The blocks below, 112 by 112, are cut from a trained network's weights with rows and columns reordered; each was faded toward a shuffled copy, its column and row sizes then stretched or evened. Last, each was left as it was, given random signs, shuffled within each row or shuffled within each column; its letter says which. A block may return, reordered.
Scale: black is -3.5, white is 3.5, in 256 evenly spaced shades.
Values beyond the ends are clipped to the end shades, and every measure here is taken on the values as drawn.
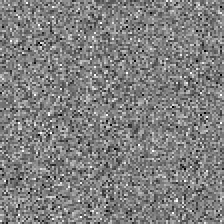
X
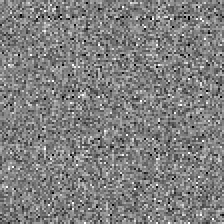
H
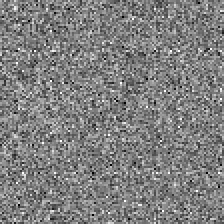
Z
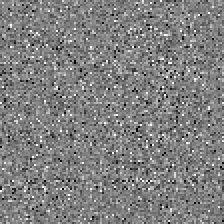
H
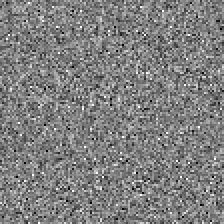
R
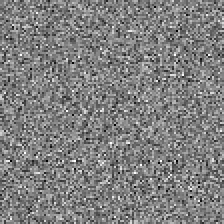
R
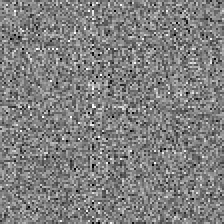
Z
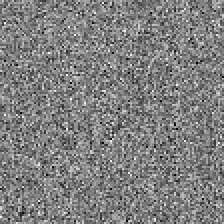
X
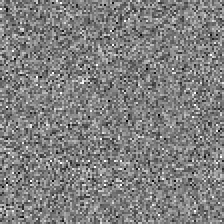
Z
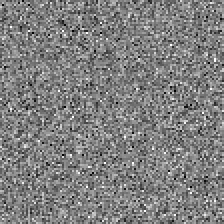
X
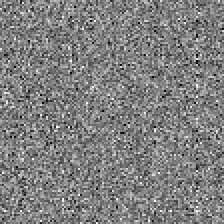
H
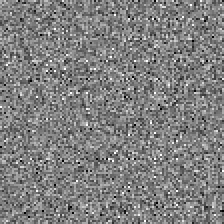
Z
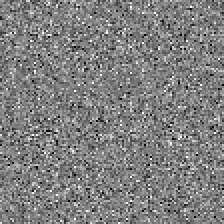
Z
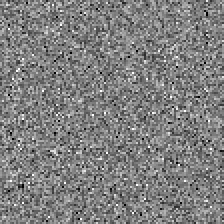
X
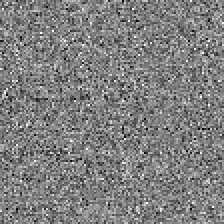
Z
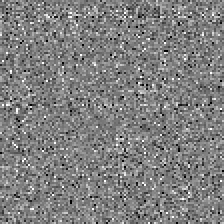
Z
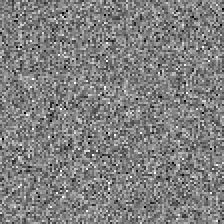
X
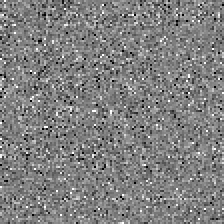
H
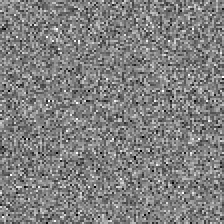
R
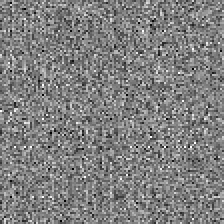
Z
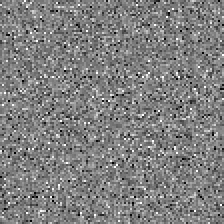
R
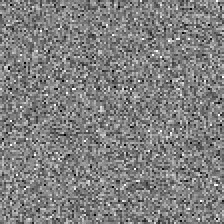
R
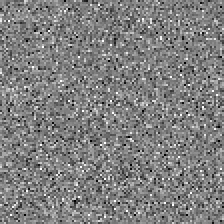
R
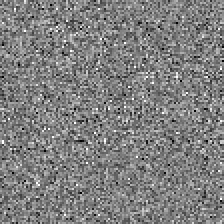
Z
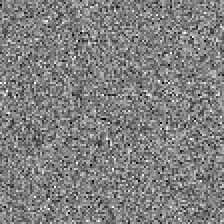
R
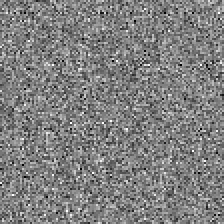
H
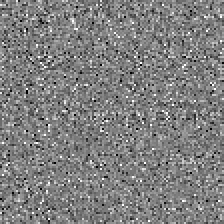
Z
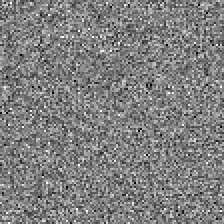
R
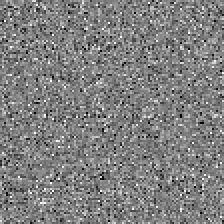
Z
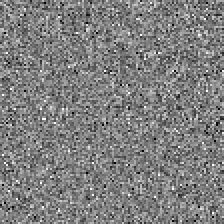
H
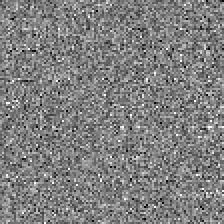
Z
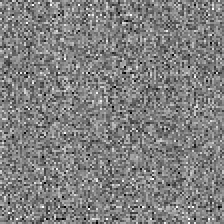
Z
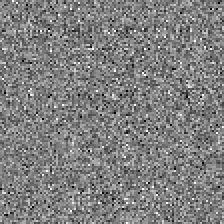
Z
